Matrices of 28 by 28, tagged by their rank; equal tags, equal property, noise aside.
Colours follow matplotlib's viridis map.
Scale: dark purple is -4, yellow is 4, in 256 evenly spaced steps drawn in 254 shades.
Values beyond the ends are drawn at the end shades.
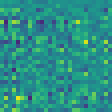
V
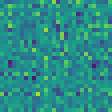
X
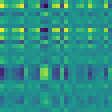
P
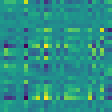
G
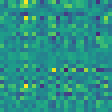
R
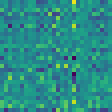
V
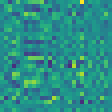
V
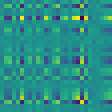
P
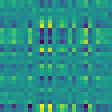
P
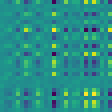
P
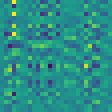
R
